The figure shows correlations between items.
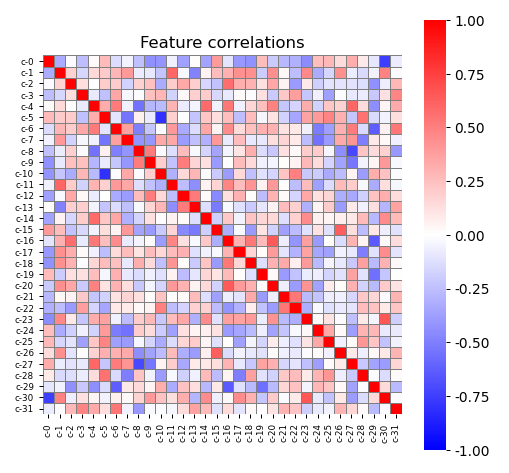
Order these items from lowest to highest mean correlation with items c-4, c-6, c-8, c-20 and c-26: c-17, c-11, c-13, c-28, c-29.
c-29, c-13, c-28, c-17, c-11
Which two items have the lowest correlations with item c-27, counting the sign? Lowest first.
c-8, c-9
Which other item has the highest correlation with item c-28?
c-5
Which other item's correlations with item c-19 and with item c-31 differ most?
c-21
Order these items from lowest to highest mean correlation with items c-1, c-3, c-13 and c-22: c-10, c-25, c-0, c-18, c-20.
c-0, c-25, c-20, c-18, c-10
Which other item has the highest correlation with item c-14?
c-4
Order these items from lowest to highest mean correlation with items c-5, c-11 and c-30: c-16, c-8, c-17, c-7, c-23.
c-7, c-8, c-17, c-16, c-23
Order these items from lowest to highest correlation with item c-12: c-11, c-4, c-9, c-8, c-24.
c-11, c-4, c-24, c-8, c-9
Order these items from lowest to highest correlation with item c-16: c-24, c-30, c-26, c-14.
c-24, c-26, c-30, c-14
